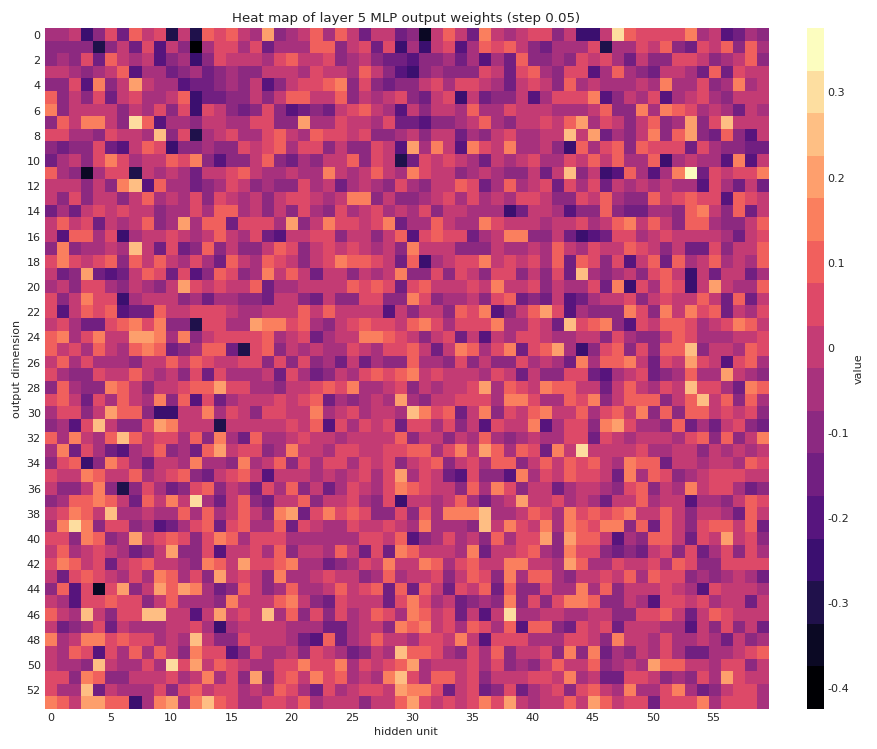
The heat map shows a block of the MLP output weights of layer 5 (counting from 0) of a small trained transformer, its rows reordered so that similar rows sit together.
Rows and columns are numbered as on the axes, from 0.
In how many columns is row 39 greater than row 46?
28
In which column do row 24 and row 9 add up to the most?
8
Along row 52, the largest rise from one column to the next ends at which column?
3
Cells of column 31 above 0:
24
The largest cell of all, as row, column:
11, 53
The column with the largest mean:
44
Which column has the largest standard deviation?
12
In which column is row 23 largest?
43
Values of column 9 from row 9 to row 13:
0.05 0 -0.05 0.1 -0.05
